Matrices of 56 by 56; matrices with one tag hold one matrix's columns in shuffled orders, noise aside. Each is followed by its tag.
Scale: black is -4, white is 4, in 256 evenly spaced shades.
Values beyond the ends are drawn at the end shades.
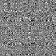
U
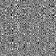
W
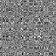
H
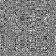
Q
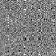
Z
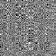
W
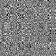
W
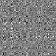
H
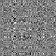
H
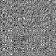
Q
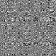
U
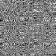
U
